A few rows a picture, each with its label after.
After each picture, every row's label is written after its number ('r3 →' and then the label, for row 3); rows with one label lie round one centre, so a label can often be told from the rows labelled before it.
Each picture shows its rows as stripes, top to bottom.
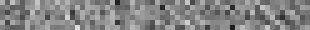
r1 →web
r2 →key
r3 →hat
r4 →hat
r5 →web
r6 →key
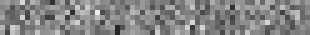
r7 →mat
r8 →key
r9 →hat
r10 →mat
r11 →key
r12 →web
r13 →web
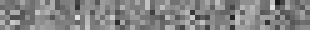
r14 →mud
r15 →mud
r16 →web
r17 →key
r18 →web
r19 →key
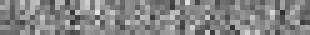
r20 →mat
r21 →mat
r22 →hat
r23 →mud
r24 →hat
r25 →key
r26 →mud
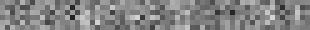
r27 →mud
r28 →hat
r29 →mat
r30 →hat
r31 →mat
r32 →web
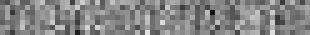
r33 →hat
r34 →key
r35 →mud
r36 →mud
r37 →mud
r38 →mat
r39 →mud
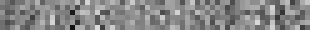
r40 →key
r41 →mud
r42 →hat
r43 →mud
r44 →mud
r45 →hat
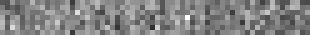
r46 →hat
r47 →hat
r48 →key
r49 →web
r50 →web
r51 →web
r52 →hat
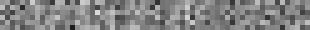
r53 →mat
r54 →web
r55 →hat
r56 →web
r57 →key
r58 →hat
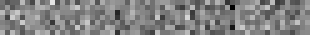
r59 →mud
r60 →key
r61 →web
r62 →web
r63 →mat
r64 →key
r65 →web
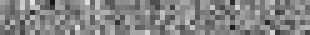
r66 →mat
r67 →mat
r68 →mud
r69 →mat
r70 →web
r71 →key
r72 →hat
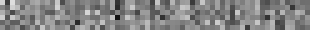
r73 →web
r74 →web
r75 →mat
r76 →web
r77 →mud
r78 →hat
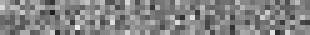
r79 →mat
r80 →web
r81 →mat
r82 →key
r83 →hat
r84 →key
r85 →mud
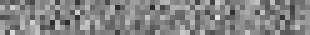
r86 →mud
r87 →web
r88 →key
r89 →mud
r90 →mat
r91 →mat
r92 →web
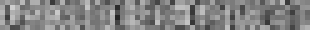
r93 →mat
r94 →web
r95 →web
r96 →web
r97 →web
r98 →key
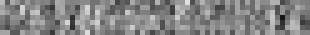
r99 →web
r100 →mat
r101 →mat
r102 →hat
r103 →hat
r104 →hat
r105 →mat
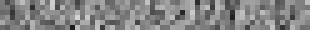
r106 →mud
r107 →mud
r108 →key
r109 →key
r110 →mat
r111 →hat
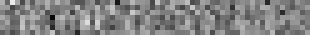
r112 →web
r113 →key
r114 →hat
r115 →mat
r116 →mat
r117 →mat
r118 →mud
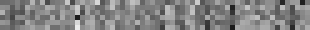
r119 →hat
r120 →key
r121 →key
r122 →mud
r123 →key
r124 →key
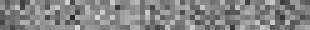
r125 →hat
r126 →web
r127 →mud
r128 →hat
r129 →mud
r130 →key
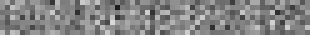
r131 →mat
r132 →web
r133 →mud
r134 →web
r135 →hat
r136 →mud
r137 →web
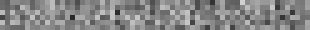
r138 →mud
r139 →mud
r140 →web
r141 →hat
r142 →web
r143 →key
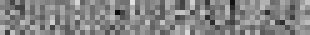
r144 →key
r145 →key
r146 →web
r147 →key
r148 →mud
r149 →mat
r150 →web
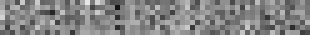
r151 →mat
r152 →web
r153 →mat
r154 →web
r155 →mud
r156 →web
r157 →hat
